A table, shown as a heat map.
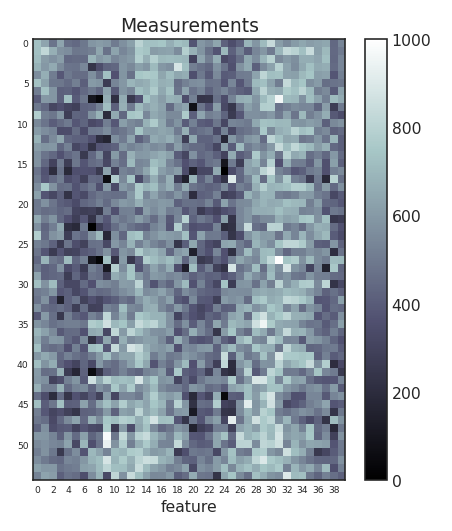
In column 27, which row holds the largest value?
45
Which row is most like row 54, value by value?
36
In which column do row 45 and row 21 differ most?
23
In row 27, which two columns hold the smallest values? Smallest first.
8, 7
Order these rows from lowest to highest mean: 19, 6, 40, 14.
19, 14, 40, 6
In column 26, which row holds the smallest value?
15
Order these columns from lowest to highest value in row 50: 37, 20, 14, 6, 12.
20, 12, 37, 6, 14
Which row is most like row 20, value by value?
31
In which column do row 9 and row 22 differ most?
7
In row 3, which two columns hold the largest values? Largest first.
18, 31
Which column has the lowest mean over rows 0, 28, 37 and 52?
24
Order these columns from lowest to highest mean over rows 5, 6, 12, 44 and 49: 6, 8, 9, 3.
8, 6, 3, 9
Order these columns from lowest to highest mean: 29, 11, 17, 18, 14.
18, 17, 11, 14, 29
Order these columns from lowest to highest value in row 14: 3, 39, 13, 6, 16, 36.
6, 3, 39, 36, 13, 16
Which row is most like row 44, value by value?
16
